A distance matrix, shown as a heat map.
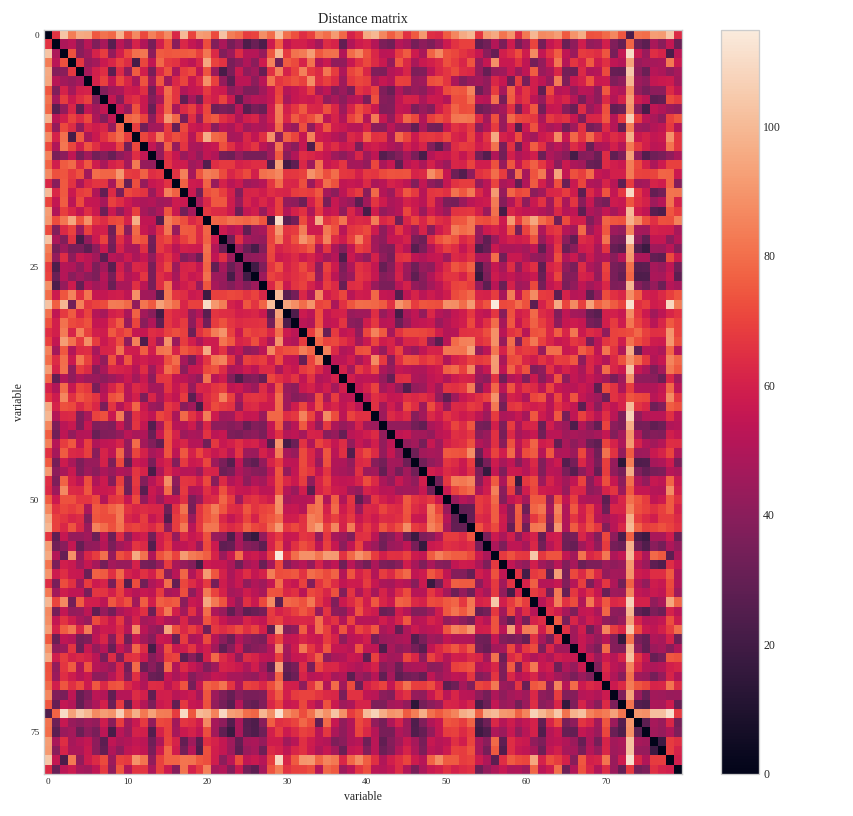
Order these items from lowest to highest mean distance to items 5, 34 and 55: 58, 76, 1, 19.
1, 76, 58, 19
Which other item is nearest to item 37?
24
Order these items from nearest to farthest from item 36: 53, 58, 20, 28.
28, 20, 58, 53
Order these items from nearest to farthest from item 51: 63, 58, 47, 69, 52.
52, 58, 63, 69, 47
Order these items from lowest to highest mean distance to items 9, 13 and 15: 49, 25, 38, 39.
25, 38, 39, 49
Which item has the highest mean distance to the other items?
73
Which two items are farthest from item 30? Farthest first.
29, 73
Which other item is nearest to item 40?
19
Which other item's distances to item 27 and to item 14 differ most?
20
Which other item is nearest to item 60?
58
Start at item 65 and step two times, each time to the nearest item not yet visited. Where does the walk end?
46
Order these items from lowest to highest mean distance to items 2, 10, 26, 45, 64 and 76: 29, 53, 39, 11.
39, 11, 53, 29
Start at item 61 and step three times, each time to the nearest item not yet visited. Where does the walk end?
11
